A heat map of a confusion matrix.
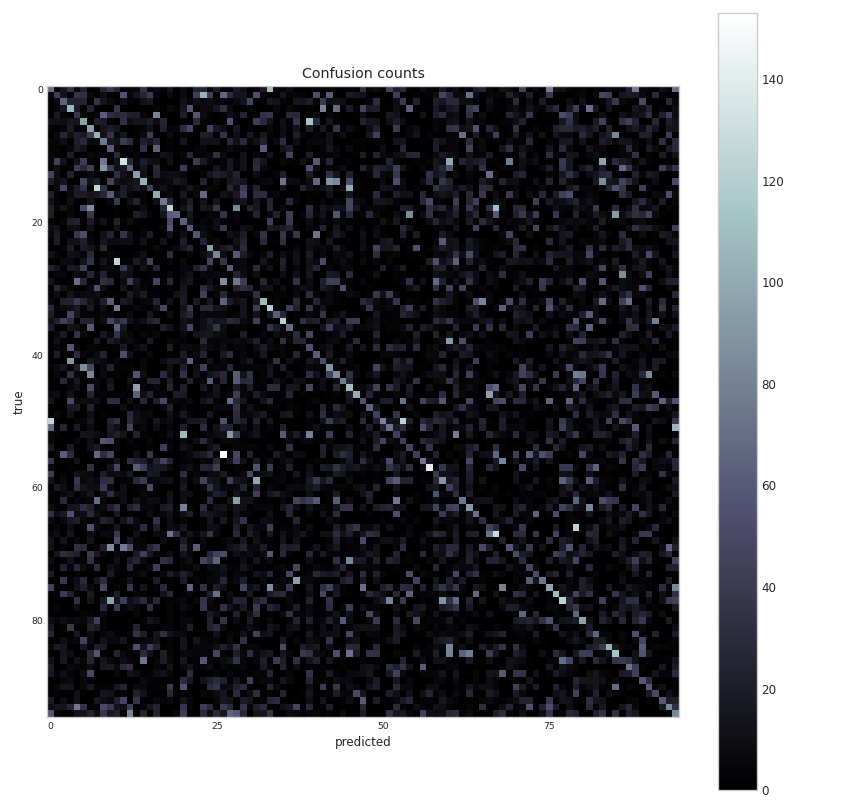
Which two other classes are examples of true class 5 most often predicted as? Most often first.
39, 27
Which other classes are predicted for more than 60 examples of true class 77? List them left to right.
9, 51, 59, 61
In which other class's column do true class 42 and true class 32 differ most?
65
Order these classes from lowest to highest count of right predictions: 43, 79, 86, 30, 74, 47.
30, 86, 47, 79, 74, 43
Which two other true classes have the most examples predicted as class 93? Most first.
69, 16
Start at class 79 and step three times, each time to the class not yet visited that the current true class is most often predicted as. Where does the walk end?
13
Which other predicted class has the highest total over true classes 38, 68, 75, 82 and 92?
47
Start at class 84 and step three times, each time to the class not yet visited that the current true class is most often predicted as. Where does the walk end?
7
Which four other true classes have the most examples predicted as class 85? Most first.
19, 7, 90, 15
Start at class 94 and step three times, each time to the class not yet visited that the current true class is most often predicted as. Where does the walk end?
11
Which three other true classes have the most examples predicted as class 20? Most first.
52, 63, 90
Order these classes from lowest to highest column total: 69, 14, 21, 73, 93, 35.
69, 73, 93, 21, 14, 35
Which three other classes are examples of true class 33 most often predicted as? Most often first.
10, 68, 75
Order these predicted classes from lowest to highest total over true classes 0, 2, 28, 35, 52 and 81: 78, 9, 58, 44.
44, 78, 58, 9
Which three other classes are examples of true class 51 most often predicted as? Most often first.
94, 0, 88
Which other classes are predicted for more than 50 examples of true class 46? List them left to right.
13, 66, 91
